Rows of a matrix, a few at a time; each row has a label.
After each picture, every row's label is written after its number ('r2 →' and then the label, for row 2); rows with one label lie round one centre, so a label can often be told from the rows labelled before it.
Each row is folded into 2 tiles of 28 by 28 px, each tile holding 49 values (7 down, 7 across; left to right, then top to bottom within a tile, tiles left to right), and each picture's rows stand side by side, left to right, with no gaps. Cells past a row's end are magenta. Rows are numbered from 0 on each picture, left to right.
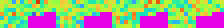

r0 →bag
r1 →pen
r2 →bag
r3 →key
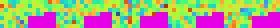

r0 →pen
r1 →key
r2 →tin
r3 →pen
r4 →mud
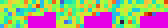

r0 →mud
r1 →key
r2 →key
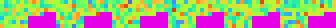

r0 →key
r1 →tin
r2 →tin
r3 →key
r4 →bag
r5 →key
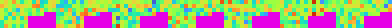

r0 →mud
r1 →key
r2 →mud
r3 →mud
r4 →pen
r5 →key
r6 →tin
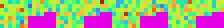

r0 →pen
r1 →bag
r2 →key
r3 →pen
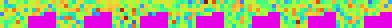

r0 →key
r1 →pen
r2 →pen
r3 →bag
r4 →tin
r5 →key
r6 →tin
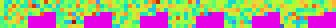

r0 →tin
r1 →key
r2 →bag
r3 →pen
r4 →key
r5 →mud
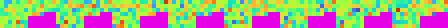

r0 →key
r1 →mud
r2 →mud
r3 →bag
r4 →key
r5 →mud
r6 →mud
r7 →key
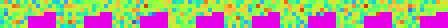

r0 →tin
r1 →tin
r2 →pen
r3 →bag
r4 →pen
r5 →pen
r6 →tin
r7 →mud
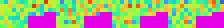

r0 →bag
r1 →key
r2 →tin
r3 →tin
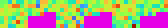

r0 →tin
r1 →pen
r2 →pen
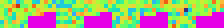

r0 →tin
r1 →key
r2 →mud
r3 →mud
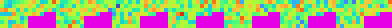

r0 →key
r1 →key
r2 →key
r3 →bag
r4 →tin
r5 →pen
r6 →key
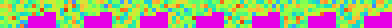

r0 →pen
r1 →tin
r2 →tin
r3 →mud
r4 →tin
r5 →tin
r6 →tin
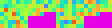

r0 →key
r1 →key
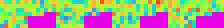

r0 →mud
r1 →bag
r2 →bag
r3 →pen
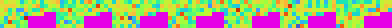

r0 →mud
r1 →key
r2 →pen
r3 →mud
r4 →key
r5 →pen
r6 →mud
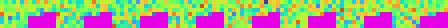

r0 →bag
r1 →bag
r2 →key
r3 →bag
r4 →mud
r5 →tin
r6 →key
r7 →pen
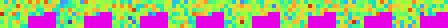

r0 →bag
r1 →key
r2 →pen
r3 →key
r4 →tin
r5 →tin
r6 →tin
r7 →pen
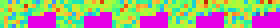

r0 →tin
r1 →bag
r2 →tin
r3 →bag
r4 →bag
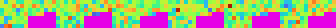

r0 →mud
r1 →pen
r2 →pen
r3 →tin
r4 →pen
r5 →key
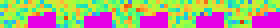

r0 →key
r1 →pen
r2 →tin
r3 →bag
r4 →key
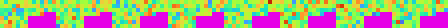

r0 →mud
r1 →mud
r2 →key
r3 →mud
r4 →bag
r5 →bag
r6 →pen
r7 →bag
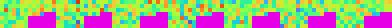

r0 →key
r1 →pen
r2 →bag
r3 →pen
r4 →key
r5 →mud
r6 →pen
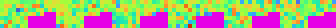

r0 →mud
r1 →mud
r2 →key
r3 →pen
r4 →tin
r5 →tin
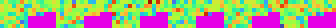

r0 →pen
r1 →tin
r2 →bag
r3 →key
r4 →mud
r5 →pen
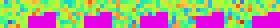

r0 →key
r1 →key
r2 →pen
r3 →mud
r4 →tin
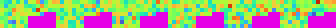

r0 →key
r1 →mud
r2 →bag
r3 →mud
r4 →pen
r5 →bag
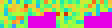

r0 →tin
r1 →bag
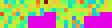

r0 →bag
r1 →pen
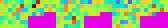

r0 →bag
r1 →tin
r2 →key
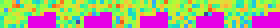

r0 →tin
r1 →pen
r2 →mud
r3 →pen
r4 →pen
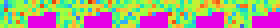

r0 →key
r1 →key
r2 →key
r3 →bag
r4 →mud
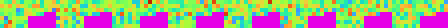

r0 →mud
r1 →pen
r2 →bag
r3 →bag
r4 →bag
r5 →mud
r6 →key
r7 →tin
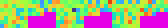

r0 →mud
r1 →mud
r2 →key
